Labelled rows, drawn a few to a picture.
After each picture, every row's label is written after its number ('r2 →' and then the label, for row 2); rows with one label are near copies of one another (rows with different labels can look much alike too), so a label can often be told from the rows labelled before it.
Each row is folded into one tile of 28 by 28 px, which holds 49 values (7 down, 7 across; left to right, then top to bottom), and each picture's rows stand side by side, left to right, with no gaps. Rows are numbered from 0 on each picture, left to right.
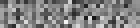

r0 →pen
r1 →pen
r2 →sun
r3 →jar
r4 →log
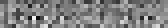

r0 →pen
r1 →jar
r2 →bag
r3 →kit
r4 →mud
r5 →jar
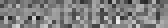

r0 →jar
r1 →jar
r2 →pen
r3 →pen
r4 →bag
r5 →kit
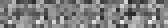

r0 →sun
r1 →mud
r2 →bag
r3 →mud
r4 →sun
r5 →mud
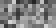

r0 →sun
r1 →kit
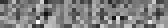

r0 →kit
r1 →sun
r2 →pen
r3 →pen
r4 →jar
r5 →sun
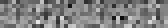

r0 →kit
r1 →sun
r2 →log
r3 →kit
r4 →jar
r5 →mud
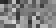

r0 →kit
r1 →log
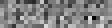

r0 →pen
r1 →kit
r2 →log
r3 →jar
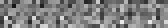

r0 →log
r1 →log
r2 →log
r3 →kit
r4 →sun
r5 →mud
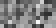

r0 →sun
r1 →sun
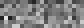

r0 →jar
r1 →kit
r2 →mud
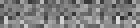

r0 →bag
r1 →kit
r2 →bag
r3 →kit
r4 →bag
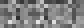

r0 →mud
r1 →mud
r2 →kit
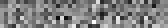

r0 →pen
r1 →pen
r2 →jar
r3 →sun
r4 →bag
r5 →log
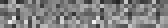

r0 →mud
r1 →log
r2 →bag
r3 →mud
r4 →kit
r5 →kit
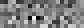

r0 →mud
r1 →jar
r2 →log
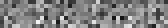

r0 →log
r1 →mud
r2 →log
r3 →sun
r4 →jar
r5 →pen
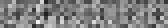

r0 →sun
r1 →sun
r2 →bag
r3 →mud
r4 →pen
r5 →pen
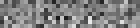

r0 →log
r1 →pen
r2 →jar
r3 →bag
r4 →sun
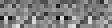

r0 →jar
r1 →bag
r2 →jar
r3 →bag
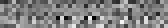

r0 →kit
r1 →bag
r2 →jar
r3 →jar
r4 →mud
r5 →bag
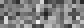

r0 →bag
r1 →sun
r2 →pen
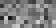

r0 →jar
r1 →mud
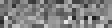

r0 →log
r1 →kit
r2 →mud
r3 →jar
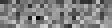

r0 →kit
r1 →jar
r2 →pen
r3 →kit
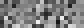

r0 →log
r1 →sun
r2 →log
